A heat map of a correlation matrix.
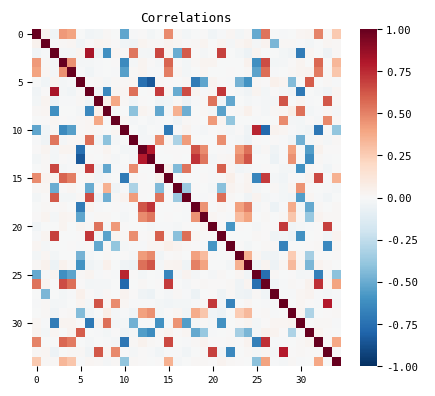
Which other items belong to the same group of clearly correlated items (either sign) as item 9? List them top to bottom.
7, 20, 22, 28, 33
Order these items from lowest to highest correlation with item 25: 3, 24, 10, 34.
3, 34, 24, 10
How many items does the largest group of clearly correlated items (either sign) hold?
9
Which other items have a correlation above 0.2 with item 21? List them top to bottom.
2, 6, 11, 14, 17
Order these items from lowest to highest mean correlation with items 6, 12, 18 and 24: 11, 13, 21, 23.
11, 21, 23, 13
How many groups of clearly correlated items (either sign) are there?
5
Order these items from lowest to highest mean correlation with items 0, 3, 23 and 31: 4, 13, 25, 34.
25, 13, 34, 4
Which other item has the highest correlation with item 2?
6
